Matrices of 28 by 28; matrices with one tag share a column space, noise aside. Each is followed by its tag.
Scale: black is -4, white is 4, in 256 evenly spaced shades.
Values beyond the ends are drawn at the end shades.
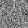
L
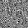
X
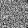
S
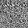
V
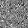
V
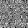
S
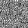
X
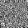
S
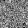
S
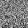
S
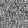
L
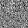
V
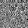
L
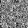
S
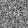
L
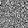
V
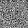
X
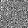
X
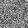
X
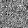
L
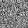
L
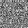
L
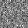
L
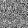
L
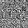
X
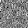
L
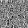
S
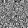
S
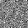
X
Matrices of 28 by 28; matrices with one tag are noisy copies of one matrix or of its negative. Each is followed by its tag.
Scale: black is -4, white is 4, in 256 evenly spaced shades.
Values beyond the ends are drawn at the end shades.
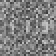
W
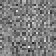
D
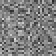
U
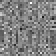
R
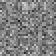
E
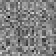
E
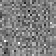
D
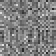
R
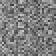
U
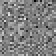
U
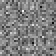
E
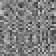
R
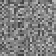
U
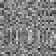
R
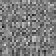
D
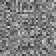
E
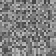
D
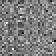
U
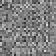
D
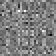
E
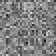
E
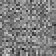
D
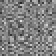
U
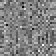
R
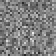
E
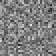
U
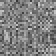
R
